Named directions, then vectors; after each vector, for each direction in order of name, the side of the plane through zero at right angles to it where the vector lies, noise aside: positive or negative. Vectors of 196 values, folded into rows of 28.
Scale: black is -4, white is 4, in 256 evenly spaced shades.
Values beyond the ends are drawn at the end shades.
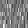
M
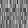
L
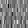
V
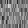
positive, positive, negative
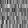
positive, positive, negative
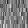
negative, positive, negative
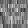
positive, negative, negative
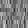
positive, positive, positive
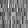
positive, negative, negative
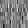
positive, negative, negative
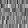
positive, positive, negative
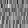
positive, positive, negative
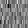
negative, negative, positive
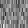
negative, positive, negative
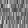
positive, positive, negative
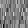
positive, negative, positive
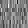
positive, negative, negative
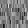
positive, negative, negative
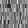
negative, negative, positive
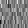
negative, negative, positive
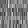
positive, negative, negative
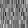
negative, positive, negative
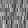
positive, positive, positive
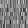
positive, negative, positive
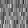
negative, positive, negative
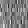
negative, positive, positive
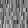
negative, positive, negative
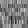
negative, positive, positive
